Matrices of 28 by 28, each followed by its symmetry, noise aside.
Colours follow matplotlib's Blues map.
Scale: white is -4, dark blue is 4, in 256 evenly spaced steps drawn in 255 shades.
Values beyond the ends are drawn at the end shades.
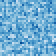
antisymmetric.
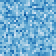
antisymmetric.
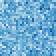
no symmetry.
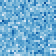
no symmetry.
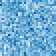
no symmetry.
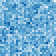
no symmetry.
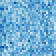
mirrored top to bottom.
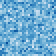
same after a half turn.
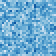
mirrored top to bottom.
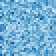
mirrored top to bottom.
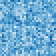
antisymmetric.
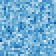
antisymmetric.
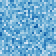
no symmetry.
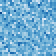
antisymmetric.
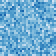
same after a half turn.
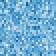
mirrored top to bottom.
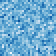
no symmetry.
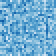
mirrored top to bottom.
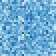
mirrored top to bottom.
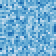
mirrored top to bottom.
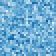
no symmetry.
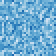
mirrored top to bottom.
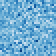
same after a half turn.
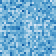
mirrored top to bottom.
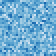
no symmetry.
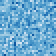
no symmetry.
